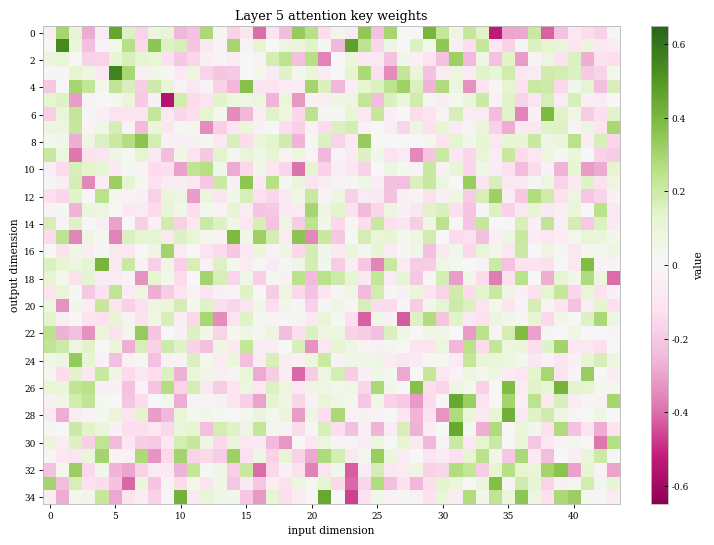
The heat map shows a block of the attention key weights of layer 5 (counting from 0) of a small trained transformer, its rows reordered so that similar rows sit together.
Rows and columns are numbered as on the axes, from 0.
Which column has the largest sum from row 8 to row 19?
4
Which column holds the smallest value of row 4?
32
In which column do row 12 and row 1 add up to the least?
11
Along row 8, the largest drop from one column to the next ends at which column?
19
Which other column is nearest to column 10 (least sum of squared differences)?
14
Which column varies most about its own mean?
5
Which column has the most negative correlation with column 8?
34
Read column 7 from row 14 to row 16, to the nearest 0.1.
-0.2 0.1 0
